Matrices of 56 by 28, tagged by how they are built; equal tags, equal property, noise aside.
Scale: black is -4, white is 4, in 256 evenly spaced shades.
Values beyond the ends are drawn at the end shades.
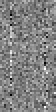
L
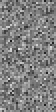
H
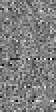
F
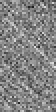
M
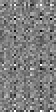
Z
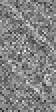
M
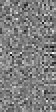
Z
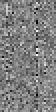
L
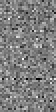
F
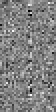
L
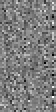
L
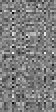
Z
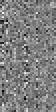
L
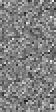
H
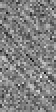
M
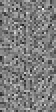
H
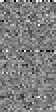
F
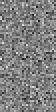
H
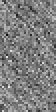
M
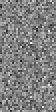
H
